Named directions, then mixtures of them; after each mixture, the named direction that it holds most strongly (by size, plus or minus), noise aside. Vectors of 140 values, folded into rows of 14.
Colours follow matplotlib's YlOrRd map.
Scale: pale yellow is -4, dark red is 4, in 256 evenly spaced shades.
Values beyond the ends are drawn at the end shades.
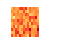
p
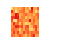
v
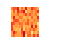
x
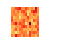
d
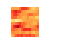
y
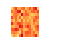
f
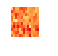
p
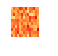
p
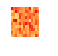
v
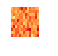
p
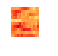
y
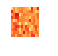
v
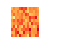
p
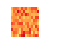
x
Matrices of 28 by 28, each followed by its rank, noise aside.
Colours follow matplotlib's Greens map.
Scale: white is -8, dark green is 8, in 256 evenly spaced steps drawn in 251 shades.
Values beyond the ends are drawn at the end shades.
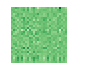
four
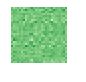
four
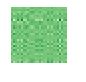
two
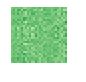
four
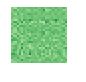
four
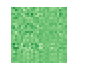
four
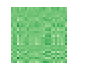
two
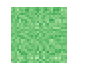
four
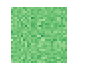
four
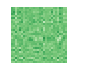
four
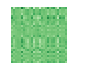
two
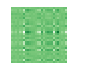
one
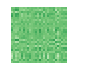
three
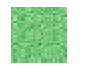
four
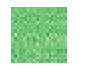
three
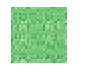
four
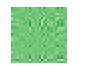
two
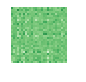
four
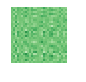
two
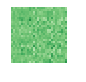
four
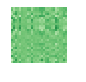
two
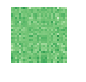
three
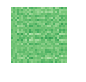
three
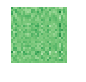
three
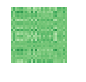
two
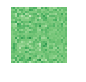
four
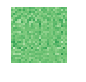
four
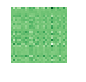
two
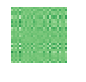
one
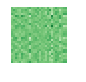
three
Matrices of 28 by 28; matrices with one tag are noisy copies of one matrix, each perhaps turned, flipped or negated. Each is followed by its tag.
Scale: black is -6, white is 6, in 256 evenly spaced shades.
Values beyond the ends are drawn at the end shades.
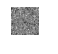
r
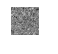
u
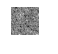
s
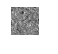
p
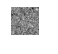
u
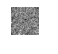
r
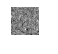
p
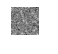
r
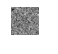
u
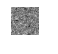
p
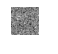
s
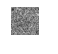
u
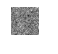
s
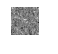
r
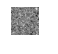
u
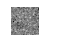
s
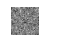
r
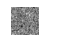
s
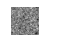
u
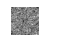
r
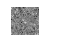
r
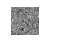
p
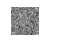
u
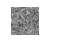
p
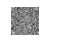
u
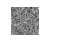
r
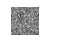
s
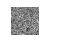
p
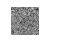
u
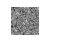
r
